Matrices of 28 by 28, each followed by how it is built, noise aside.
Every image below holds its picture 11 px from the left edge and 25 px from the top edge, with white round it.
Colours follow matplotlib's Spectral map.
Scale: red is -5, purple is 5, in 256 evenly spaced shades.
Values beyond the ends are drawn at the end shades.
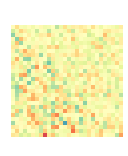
lower triangular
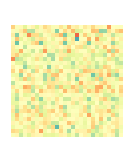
repeating columns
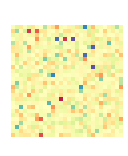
sparse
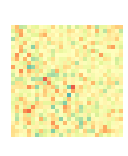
lower triangular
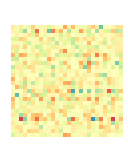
uneven rows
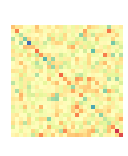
diagonal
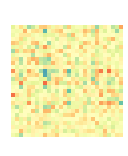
low rank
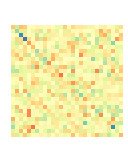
diagonal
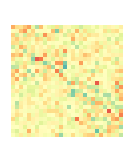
block diagonal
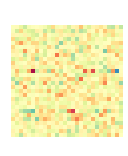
uneven rows
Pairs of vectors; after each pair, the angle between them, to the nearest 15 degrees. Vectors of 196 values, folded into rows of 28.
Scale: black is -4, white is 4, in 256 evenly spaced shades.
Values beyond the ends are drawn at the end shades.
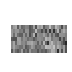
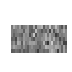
30 degrees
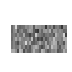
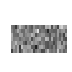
135 degrees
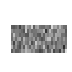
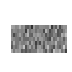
150 degrees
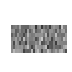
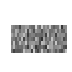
165 degrees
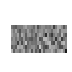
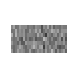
60 degrees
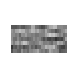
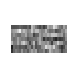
30 degrees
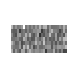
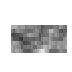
75 degrees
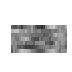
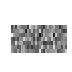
75 degrees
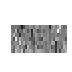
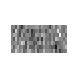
45 degrees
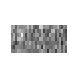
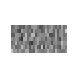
120 degrees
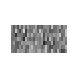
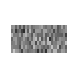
120 degrees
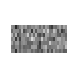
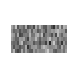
90 degrees
